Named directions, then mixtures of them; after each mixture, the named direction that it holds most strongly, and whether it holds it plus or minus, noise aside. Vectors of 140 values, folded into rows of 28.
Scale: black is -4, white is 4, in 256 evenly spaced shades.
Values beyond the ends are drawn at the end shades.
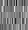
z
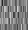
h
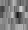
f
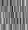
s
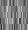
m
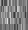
h, plus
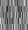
m, minus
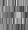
z, minus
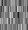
h, plus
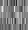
z, plus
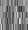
m, minus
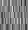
s, minus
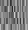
s, plus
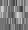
f, minus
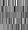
z, minus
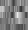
f, minus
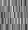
s, minus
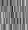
s, plus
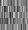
h, minus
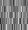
m, plus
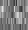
f, minus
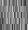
s, minus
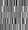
z, plus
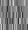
m, minus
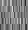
s, minus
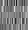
z, plus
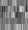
f, plus
